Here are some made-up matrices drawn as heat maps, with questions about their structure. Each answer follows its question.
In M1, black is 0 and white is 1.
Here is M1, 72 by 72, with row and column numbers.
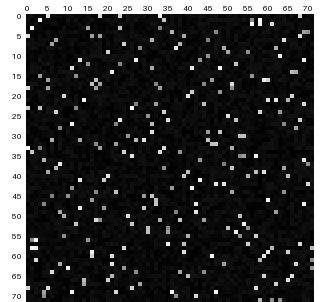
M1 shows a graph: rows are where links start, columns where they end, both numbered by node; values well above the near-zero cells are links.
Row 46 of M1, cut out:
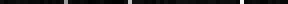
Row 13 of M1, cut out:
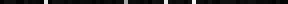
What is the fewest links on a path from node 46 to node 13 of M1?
5
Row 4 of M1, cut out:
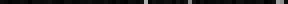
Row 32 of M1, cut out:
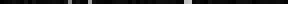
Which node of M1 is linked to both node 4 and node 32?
node 47
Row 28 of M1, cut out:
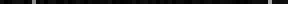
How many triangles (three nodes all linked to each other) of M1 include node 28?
0
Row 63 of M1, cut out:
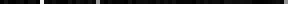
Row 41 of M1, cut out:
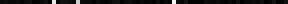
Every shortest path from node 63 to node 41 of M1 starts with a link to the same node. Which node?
node 10
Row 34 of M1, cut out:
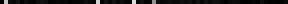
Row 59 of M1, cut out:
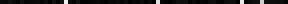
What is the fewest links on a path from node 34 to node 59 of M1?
5
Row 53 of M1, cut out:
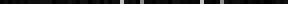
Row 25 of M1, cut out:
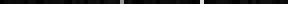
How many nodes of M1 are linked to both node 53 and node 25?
2
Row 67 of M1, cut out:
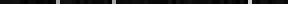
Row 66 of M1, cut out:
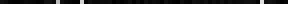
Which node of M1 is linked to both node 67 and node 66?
node 14
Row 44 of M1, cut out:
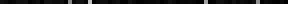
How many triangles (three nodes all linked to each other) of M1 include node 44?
1
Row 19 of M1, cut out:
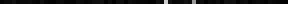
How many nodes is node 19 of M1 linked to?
2
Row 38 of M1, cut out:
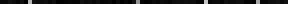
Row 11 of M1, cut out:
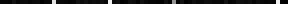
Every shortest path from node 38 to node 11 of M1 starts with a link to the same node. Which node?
node 64
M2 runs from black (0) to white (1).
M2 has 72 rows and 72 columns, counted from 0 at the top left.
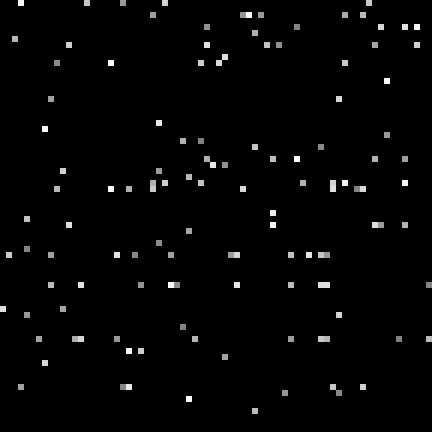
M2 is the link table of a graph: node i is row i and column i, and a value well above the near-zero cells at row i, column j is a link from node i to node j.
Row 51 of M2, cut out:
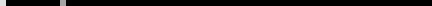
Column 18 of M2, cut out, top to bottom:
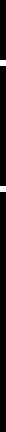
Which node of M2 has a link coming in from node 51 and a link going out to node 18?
node 10
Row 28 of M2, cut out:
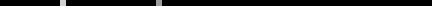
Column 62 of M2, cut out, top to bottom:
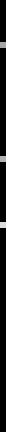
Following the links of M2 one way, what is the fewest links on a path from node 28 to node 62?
2
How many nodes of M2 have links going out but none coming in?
7
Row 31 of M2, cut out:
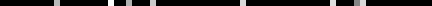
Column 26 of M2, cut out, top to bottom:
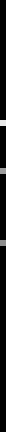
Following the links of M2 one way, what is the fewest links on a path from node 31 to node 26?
2
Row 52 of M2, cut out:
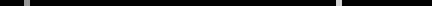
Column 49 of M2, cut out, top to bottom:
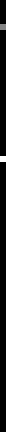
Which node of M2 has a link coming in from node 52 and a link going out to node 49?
node 4
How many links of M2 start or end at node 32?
1
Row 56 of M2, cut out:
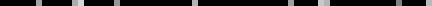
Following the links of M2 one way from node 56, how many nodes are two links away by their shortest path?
4
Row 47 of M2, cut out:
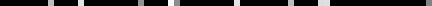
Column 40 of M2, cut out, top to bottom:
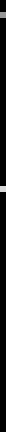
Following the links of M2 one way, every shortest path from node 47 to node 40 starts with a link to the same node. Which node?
node 29
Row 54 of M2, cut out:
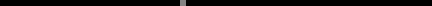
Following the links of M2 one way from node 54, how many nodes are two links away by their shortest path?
7
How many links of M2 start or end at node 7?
8
